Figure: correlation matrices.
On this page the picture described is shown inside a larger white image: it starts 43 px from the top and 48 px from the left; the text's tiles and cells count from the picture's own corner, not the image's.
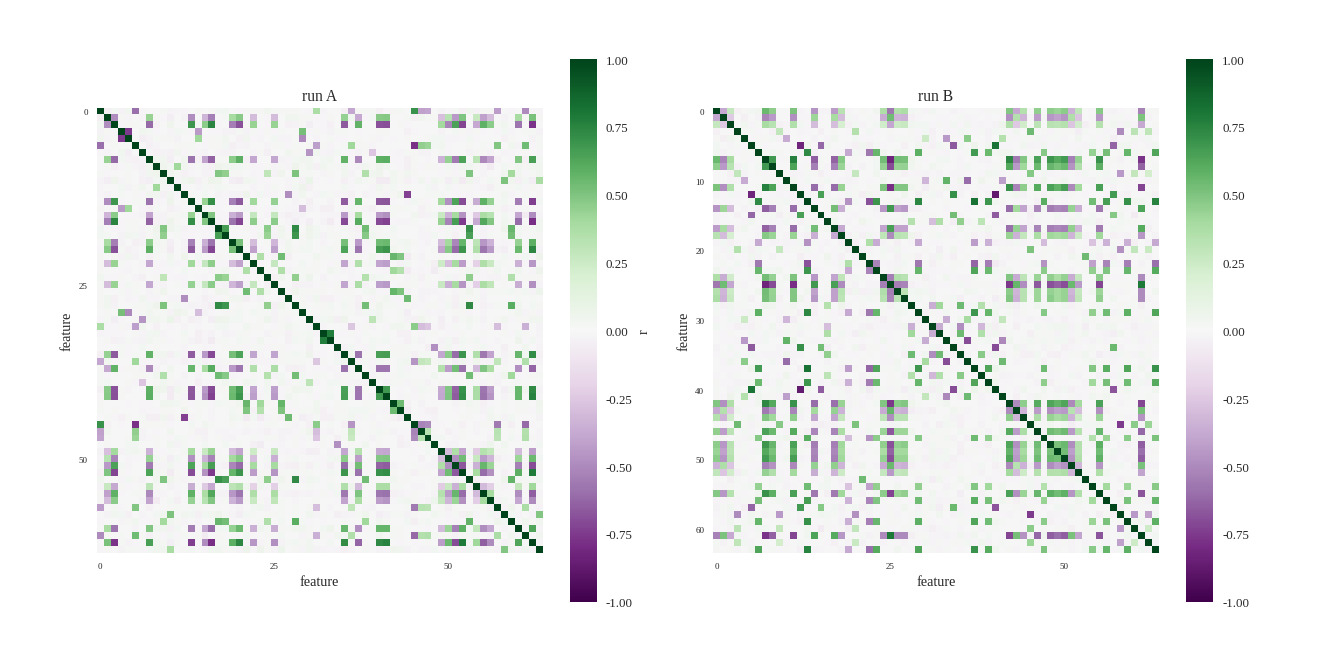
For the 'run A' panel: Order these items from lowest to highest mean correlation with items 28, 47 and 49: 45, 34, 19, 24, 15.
45, 19, 34, 15, 24
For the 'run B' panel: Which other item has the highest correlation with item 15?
12
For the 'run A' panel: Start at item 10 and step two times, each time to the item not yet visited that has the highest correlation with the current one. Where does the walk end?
63
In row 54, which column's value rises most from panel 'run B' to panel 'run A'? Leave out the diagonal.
19
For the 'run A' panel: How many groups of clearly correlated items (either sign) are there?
11
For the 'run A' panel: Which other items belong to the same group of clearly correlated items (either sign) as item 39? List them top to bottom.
6, 30
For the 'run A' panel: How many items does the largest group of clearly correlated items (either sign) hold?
23
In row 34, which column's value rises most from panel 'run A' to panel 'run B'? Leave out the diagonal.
12
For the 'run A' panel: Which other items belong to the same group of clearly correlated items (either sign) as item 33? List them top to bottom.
32
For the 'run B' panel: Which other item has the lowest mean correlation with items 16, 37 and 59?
22
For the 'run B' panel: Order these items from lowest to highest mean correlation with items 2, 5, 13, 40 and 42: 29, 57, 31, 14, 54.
57, 14, 31, 54, 29
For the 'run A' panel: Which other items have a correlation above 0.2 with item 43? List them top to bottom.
21, 23, 26, 42
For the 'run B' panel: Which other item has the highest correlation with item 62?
45
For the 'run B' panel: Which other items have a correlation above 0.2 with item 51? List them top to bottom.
1, 14, 17, 25, 43, 61
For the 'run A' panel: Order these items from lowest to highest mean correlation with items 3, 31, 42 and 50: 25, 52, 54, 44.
25, 44, 54, 52
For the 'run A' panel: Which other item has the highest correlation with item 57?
5
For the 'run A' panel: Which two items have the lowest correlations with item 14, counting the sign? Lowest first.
3, 29
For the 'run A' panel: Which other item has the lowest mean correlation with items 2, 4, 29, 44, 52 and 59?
12
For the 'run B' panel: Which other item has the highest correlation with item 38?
35
